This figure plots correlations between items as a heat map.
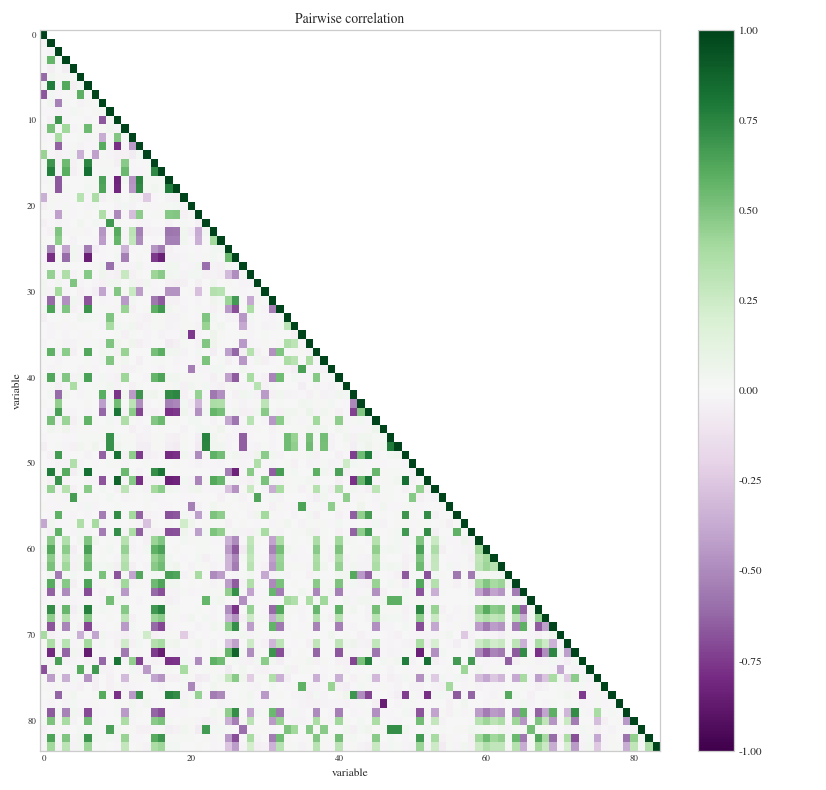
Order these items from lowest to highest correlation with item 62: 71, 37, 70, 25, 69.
69, 25, 70, 71, 37
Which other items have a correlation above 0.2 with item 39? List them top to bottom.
35, 55, 76
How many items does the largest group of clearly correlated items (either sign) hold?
32
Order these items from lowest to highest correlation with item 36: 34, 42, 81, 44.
42, 44, 34, 81
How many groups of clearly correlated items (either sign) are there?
7
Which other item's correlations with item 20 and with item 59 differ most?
35
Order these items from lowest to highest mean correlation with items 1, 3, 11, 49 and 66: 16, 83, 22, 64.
22, 83, 64, 16
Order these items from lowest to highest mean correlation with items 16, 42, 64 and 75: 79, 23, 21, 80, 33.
79, 23, 33, 21, 80
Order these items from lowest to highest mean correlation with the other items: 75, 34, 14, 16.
75, 14, 34, 16
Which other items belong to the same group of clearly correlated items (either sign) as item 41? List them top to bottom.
4, 29, 50, 54
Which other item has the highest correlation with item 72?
26
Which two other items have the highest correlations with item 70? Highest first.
0, 14
